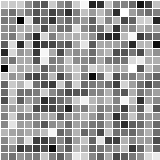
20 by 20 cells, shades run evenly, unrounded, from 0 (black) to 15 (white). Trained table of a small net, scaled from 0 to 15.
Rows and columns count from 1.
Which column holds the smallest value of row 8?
5
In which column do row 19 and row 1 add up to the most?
11
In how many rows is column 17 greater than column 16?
10
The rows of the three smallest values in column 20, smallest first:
6, 3, 18
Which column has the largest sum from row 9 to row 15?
2
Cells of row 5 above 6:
14
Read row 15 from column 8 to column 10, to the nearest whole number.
5 9 9
